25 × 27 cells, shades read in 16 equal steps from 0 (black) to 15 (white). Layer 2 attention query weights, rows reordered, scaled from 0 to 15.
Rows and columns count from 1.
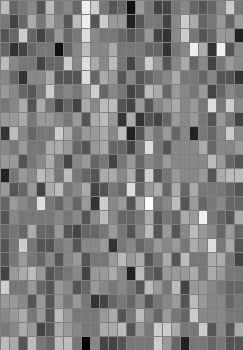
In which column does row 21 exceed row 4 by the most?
7
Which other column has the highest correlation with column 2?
19
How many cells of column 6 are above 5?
19
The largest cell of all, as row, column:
15, 17
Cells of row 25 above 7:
8
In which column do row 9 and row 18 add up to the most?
3
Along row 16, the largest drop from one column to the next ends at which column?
24
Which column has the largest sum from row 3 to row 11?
10
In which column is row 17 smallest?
9
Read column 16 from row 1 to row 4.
9 5 6 7
